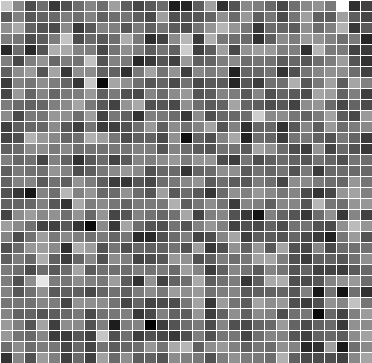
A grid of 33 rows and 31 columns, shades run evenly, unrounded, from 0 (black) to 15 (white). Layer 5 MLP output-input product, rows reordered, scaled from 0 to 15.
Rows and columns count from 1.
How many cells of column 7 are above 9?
4
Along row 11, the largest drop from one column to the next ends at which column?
9
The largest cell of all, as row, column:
1, 29
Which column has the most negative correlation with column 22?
18
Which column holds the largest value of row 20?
16
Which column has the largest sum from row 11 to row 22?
30
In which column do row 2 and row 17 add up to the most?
26
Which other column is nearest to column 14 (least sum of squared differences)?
21
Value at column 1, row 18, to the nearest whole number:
5
